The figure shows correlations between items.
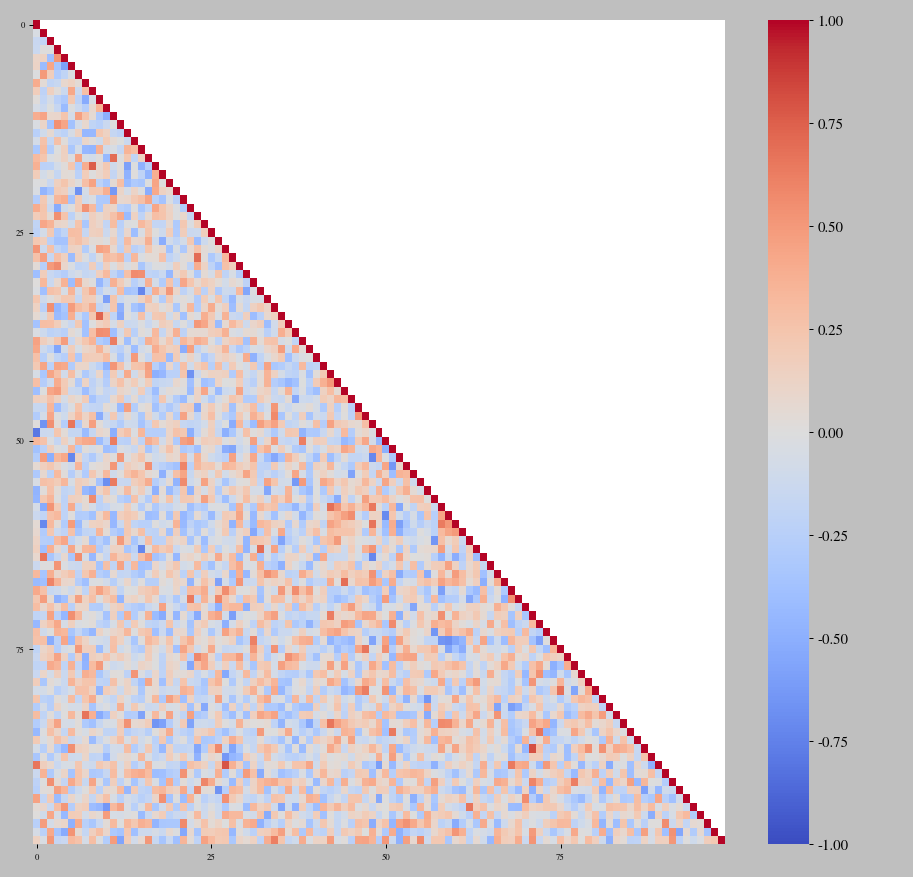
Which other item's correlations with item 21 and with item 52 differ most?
98
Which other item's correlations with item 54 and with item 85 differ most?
51
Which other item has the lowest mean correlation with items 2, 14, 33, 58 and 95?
74
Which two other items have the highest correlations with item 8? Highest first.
17, 57
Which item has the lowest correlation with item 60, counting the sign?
1
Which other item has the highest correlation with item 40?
14
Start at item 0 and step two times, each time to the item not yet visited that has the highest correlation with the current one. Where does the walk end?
27
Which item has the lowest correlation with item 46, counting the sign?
23
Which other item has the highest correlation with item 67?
44
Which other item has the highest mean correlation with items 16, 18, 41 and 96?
11
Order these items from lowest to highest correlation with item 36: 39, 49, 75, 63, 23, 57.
39, 63, 75, 49, 57, 23
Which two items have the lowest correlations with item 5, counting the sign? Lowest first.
52, 4
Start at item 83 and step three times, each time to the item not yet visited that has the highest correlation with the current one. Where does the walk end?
69
